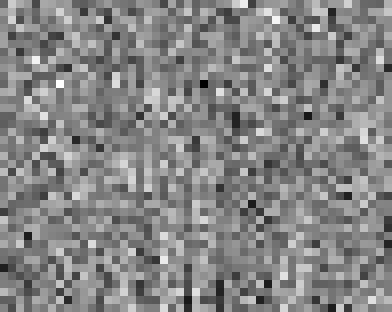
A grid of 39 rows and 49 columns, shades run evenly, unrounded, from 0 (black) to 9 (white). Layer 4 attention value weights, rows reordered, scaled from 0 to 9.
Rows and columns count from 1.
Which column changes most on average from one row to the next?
44
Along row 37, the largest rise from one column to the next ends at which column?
25
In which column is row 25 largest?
10
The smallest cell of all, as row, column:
11, 26
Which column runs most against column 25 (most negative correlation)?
24
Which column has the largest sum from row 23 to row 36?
38
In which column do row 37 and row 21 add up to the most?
16
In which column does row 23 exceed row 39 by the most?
42
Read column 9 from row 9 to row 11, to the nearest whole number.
2 6 5
